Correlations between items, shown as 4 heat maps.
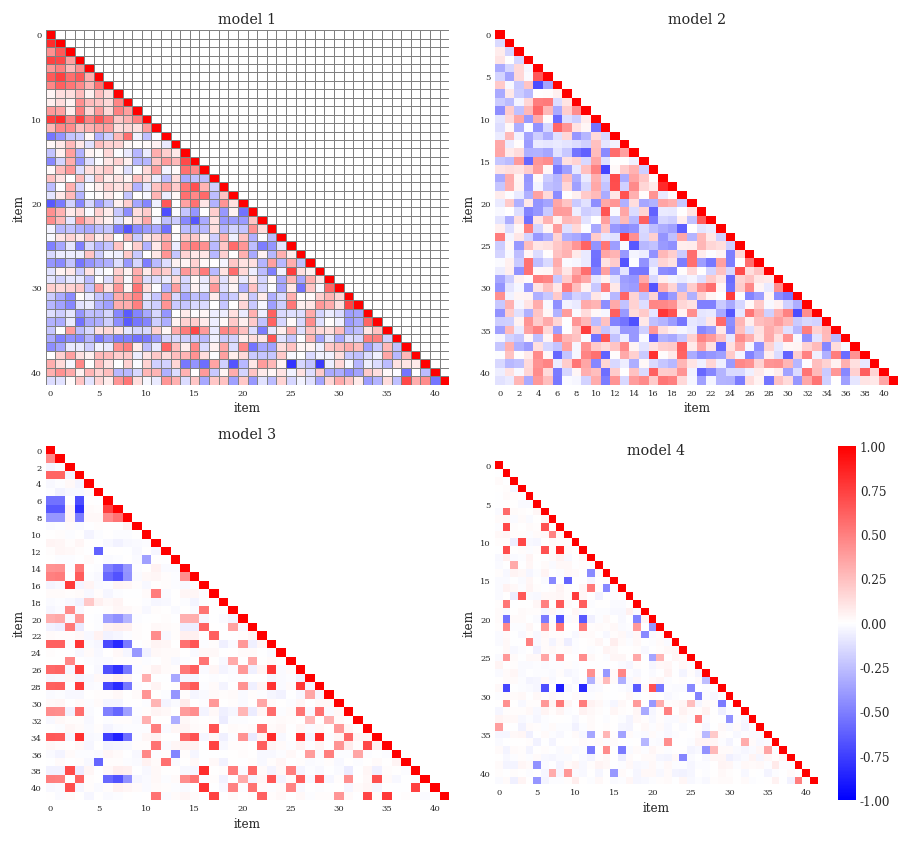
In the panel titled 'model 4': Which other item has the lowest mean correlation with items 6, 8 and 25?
29
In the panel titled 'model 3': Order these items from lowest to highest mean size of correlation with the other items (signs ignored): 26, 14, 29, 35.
29, 35, 14, 26
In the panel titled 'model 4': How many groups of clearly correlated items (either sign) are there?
11
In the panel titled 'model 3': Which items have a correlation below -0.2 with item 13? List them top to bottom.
10, 27, 29, 32, 36
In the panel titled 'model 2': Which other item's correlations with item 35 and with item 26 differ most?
38
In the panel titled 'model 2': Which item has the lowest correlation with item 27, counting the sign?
13
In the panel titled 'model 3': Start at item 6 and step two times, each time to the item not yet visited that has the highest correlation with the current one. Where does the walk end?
8
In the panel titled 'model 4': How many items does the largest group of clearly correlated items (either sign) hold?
10
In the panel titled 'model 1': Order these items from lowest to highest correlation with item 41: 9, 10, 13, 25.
25, 10, 9, 13
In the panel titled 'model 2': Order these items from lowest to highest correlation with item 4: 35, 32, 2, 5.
2, 32, 35, 5
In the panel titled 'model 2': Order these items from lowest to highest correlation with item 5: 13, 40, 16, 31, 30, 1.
1, 31, 13, 16, 40, 30
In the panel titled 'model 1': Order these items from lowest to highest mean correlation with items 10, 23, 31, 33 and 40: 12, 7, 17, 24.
12, 7, 24, 17
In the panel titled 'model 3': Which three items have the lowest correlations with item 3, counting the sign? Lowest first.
7, 6, 8
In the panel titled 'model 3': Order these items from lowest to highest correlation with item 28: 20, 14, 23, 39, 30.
30, 20, 14, 39, 23
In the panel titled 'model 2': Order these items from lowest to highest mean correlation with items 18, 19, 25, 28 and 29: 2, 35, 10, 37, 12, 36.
2, 10, 12, 36, 35, 37
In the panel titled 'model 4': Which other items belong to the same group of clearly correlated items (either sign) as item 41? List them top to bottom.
5, 39
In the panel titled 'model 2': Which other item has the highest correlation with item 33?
17
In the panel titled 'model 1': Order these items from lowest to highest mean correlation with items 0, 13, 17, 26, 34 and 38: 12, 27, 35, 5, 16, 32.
32, 12, 27, 16, 35, 5
